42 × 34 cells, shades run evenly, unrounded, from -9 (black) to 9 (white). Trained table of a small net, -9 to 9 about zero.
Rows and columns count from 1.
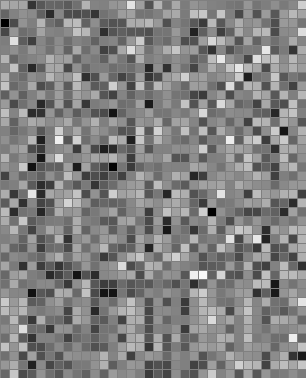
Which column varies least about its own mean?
20
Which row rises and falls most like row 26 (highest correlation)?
8
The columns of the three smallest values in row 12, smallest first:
17, 5, 10
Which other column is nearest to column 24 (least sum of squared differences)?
2
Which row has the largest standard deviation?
31
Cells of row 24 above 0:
15
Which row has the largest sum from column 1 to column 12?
14
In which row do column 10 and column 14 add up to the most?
30
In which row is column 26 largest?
16
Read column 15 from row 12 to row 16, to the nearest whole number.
-1 0 -3 -3 -7
